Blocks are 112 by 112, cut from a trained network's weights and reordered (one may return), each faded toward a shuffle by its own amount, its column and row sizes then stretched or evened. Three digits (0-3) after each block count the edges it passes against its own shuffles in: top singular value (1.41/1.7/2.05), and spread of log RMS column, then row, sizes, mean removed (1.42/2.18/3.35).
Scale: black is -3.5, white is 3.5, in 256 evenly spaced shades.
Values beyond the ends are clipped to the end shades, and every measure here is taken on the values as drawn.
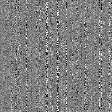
1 3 0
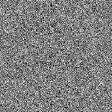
2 1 1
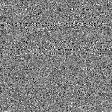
2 0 2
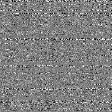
0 1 3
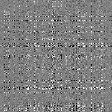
3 3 3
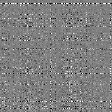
3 2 3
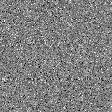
2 0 0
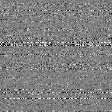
1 0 3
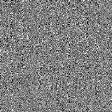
1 2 1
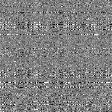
3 0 3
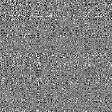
2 2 3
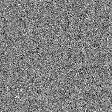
1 1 0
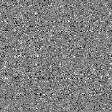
2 1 2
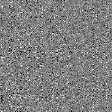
1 2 1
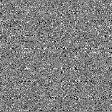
2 1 2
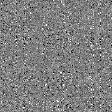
0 2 1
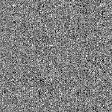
1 2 1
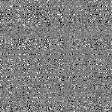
0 2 3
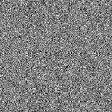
3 1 1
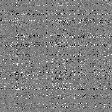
0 2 3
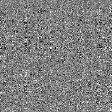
2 2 2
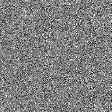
1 2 1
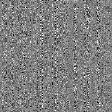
1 3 1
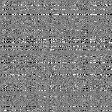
3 1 3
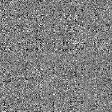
1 2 2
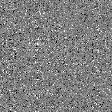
1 1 1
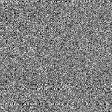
3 1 1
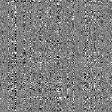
3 3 2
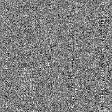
2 2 0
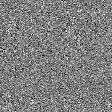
0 1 1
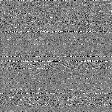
1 0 3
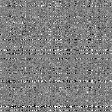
3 2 3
